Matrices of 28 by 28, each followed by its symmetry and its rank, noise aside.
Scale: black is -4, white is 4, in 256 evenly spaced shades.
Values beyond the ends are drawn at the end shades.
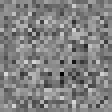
symmetric, rank four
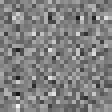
symmetric, rank four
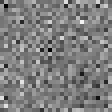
symmetric, rank five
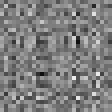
no symmetry, rank three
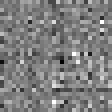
no symmetry, rank five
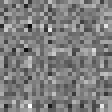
no symmetry, rank three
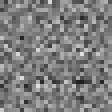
no symmetry, rank five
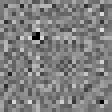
symmetric, rank four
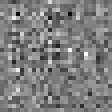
no symmetry, rank three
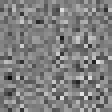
no symmetry, rank five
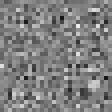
antisymmetric, rank four
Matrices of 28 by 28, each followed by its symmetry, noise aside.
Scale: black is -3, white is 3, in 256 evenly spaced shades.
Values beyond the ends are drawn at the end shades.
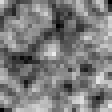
symmetric.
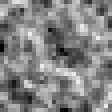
symmetric across the other diagonal.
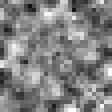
symmetric.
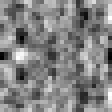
mirrored top to bottom.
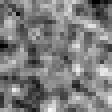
no symmetry.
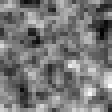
no symmetry.
